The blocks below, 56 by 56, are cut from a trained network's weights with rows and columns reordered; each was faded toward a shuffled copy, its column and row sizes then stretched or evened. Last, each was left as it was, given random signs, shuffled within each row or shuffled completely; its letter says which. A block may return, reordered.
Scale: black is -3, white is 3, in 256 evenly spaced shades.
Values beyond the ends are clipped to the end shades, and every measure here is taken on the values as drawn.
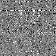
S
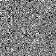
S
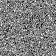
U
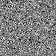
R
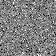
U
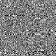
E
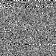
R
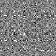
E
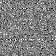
R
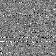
R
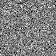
R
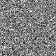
S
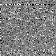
S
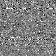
R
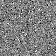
U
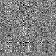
E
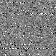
R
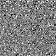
R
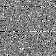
R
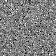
U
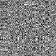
E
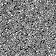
U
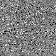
R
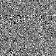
S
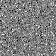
U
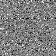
R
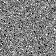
U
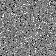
U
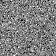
U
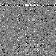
E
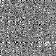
E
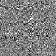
E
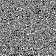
R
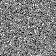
U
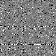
S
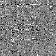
E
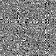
E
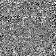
S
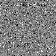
R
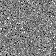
U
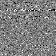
R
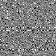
E
